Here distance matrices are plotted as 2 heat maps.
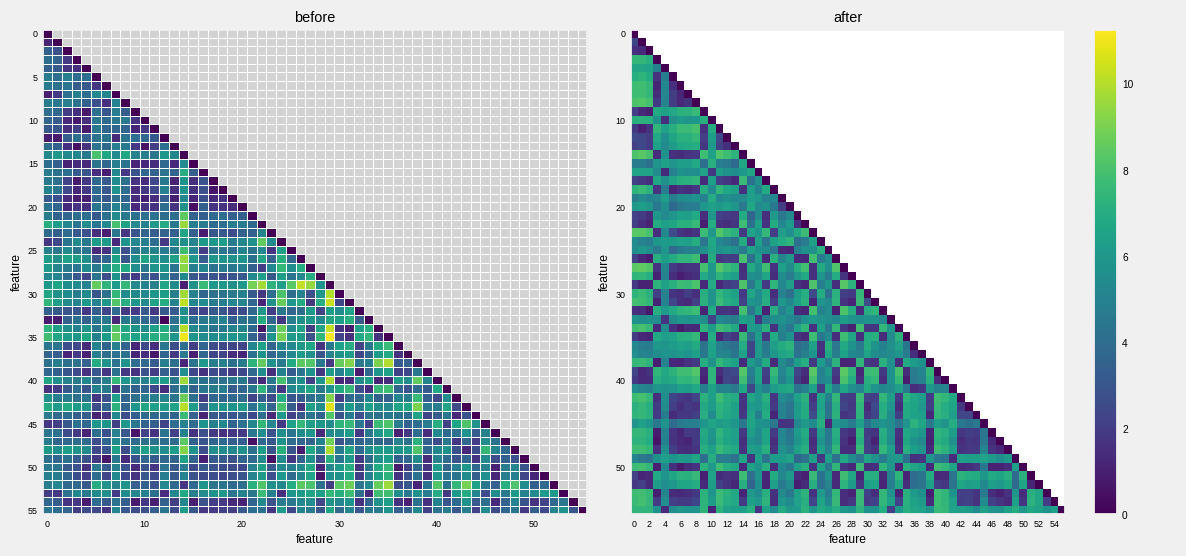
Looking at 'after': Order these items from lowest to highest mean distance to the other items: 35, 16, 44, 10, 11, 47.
47, 44, 35, 11, 16, 10
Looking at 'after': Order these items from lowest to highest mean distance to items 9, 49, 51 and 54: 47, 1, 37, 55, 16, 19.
1, 37, 47, 19, 16, 55
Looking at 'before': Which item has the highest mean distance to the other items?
29
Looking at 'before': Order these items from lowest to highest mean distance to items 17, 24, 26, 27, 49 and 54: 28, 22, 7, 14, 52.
28, 7, 22, 52, 14
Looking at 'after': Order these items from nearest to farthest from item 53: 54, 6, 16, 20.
6, 54, 20, 16
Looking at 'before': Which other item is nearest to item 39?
32
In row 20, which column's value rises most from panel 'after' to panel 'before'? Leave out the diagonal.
25
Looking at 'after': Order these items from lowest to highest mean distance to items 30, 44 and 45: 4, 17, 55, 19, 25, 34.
34, 25, 19, 4, 55, 17
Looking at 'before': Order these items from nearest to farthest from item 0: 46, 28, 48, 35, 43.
46, 28, 48, 43, 35
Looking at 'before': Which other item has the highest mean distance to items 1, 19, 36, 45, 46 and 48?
35
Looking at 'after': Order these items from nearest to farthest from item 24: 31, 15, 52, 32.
15, 52, 32, 31
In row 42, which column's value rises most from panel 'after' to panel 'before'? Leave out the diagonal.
14
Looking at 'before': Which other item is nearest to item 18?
17
